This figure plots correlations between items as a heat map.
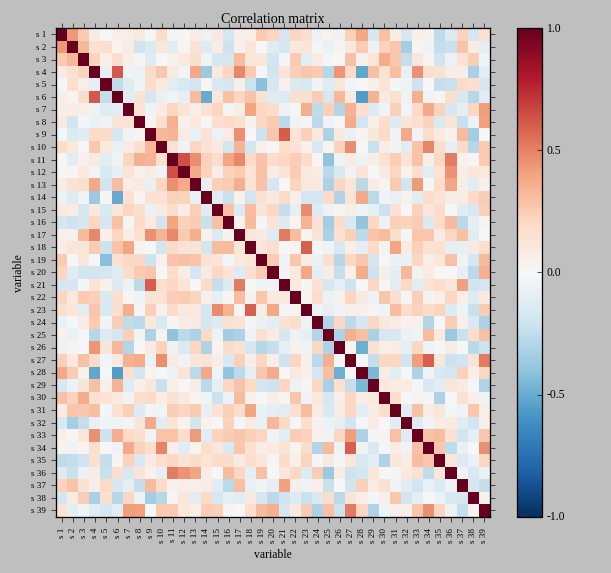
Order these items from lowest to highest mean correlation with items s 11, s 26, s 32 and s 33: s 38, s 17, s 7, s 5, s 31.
s 38, s 5, s 7, s 31, s 17
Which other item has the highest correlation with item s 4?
s 6
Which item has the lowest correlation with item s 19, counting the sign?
s 5
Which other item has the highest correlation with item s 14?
s 28
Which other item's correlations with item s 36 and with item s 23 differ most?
s 18
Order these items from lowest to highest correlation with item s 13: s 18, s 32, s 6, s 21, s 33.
s 32, s 21, s 18, s 6, s 33
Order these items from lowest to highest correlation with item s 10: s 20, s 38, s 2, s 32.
s 38, s 32, s 20, s 2
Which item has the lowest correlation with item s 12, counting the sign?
s 25
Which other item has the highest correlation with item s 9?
s 21
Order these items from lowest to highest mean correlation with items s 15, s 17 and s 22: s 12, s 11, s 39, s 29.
s 29, s 39, s 12, s 11
